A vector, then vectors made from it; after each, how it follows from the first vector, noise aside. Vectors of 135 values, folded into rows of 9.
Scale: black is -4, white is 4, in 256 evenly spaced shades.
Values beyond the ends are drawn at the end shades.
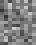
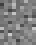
wrapped around, negated, partly zeroed.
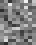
copied.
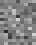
reversed, negated, partly zeroed.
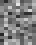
wrapped around, negated.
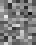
negated.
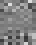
reversed, negated, partly zeroed.
